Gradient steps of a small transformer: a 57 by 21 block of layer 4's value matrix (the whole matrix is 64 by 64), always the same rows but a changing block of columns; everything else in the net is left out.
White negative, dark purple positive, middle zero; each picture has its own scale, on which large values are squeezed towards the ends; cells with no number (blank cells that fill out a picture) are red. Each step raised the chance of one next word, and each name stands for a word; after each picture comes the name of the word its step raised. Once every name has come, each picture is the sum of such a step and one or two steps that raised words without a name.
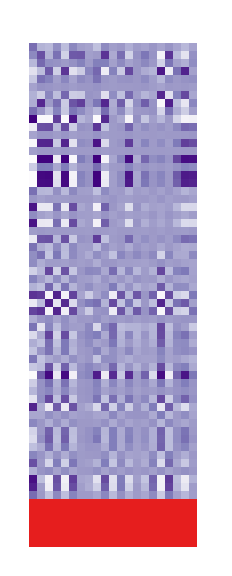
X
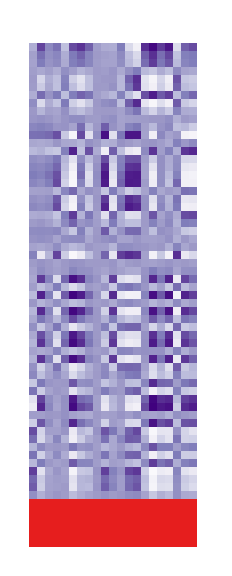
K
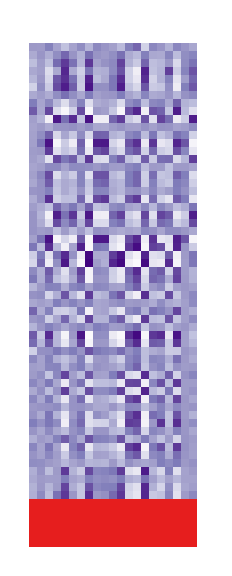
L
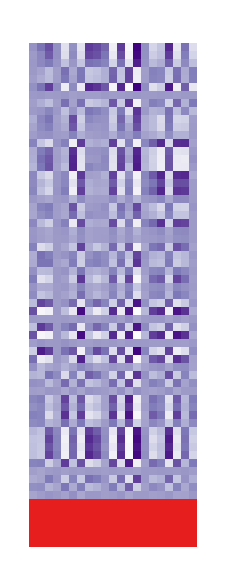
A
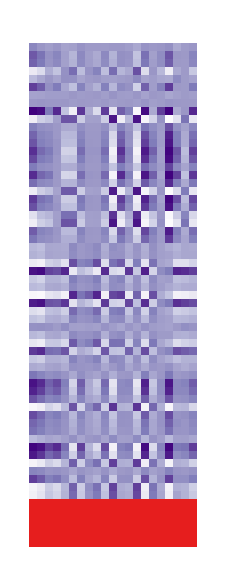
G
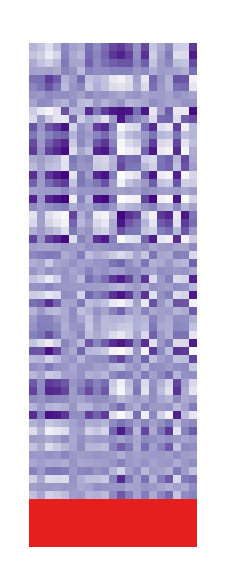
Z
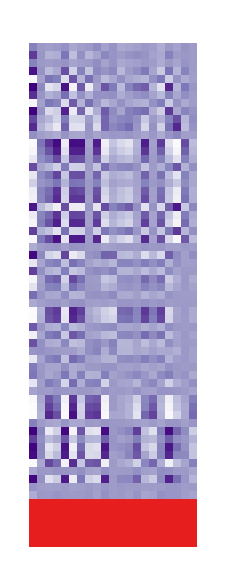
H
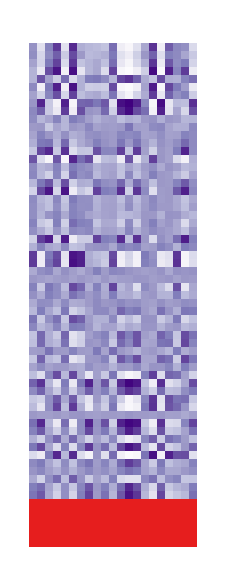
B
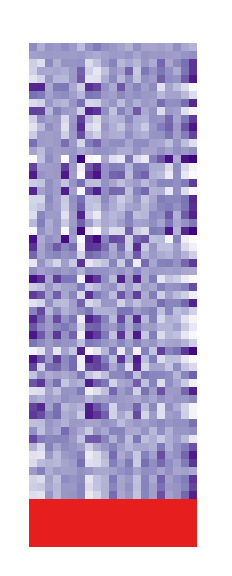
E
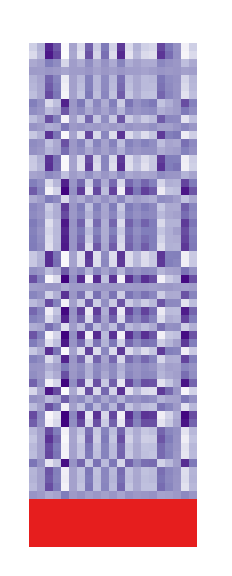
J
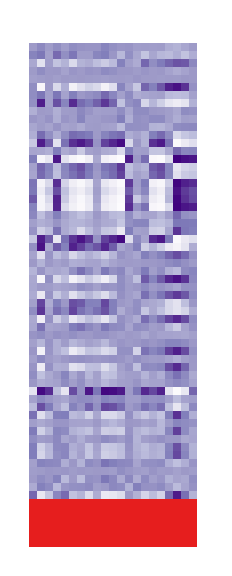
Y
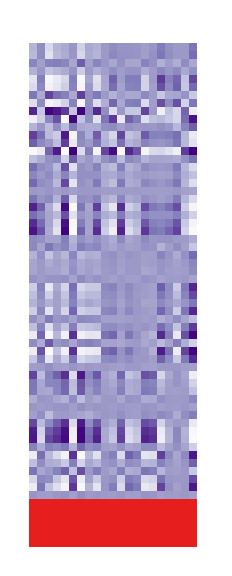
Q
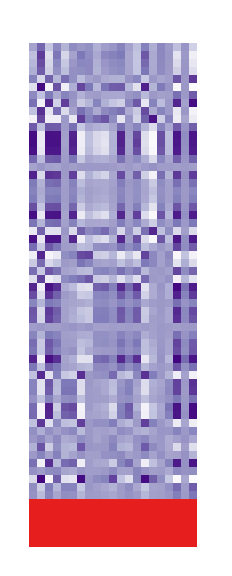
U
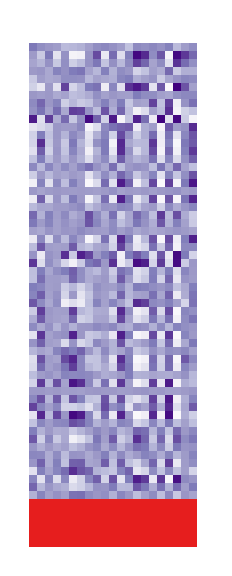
L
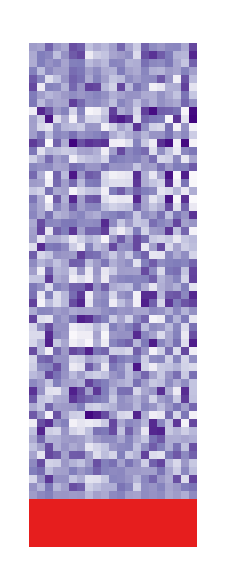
Z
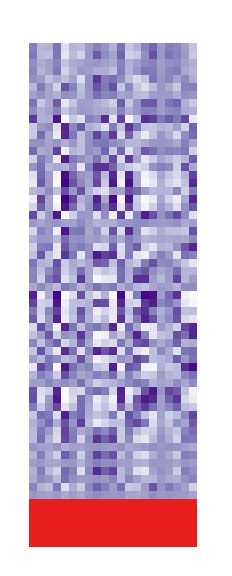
K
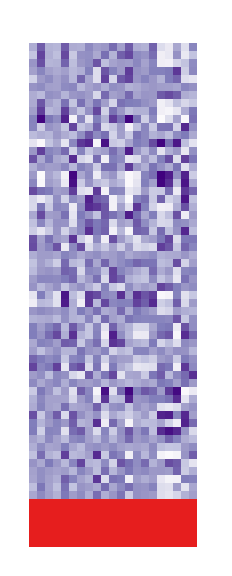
X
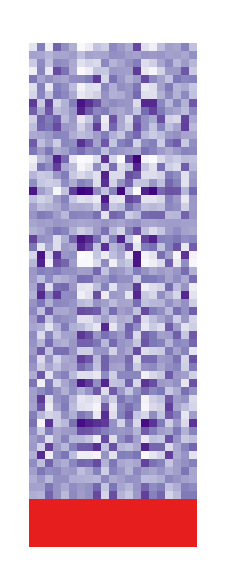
B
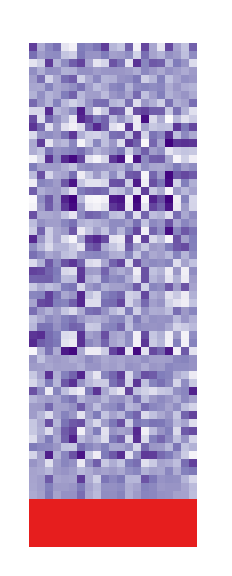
Y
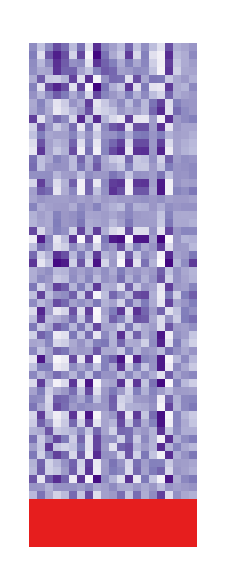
B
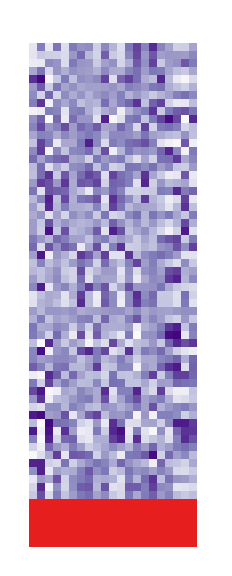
Q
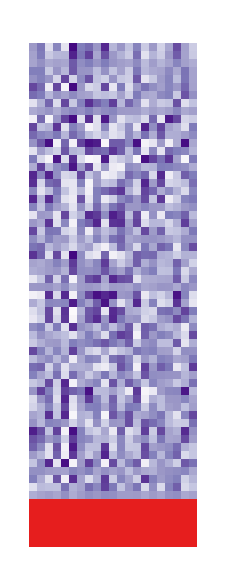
J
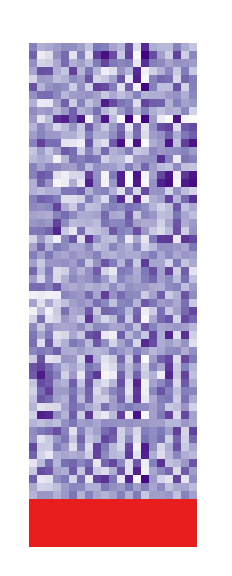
X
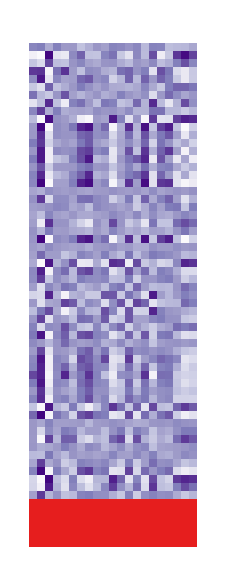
X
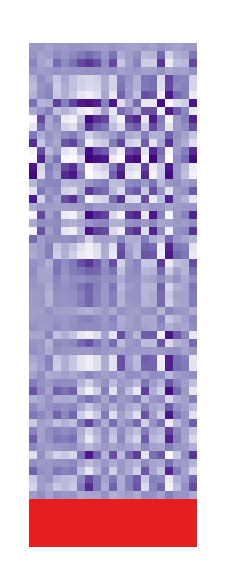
E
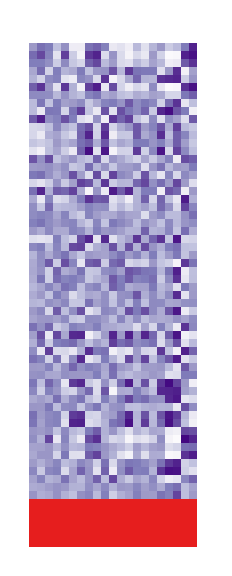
A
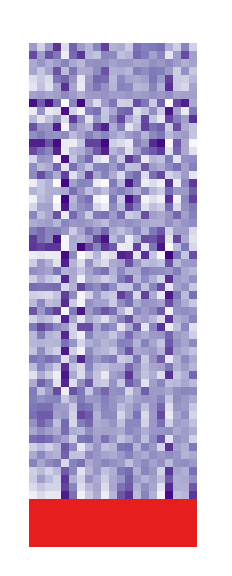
Y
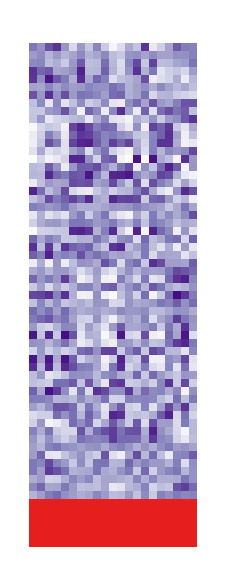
E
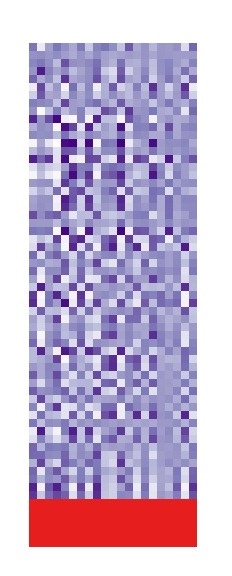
E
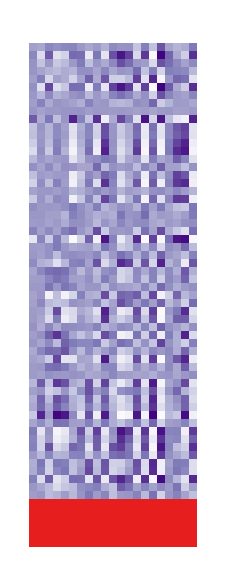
H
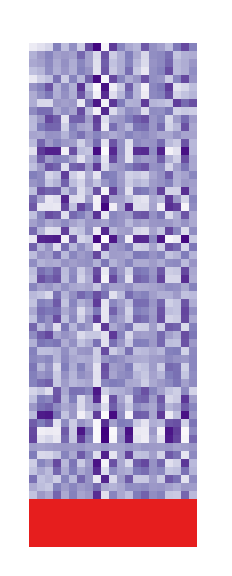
H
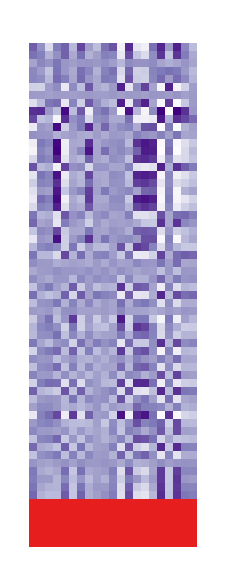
Z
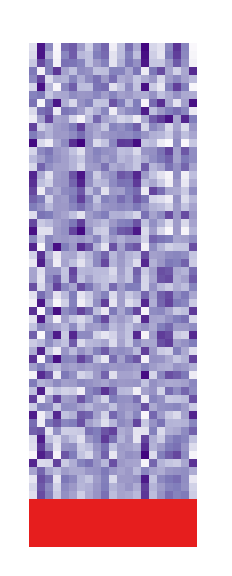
A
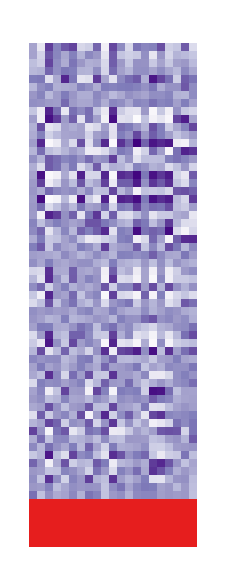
Z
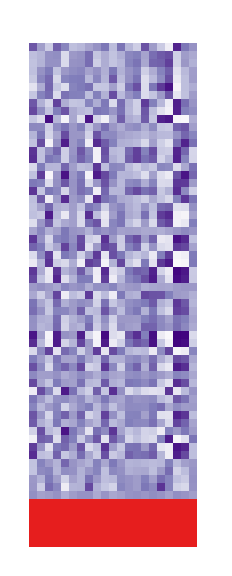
L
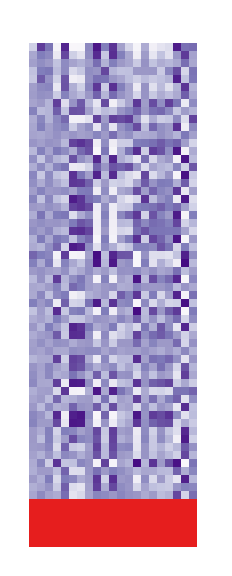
J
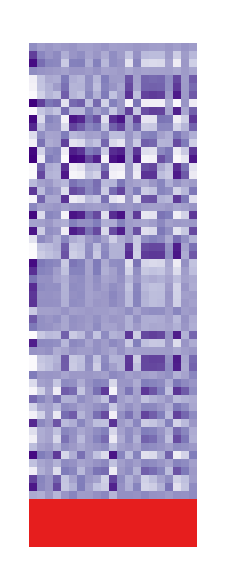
E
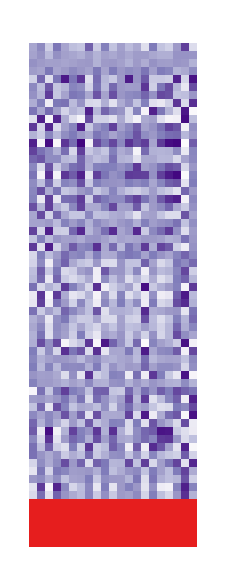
Q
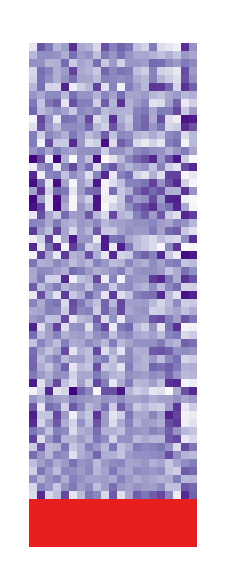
Y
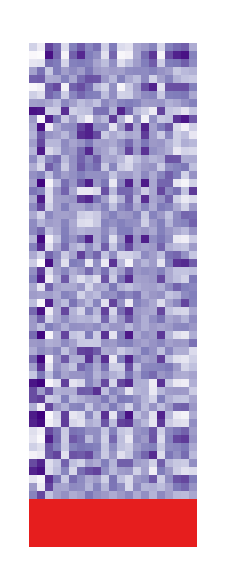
J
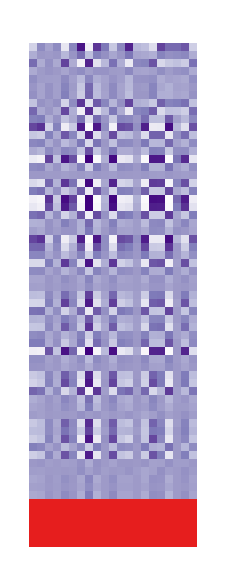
Y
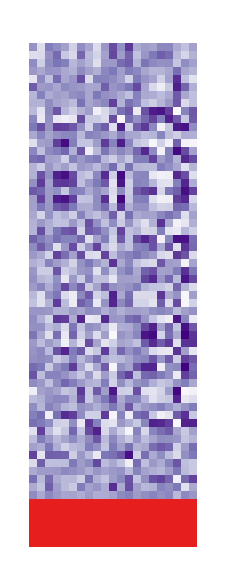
Z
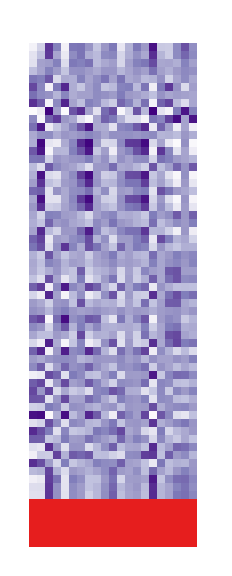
Z
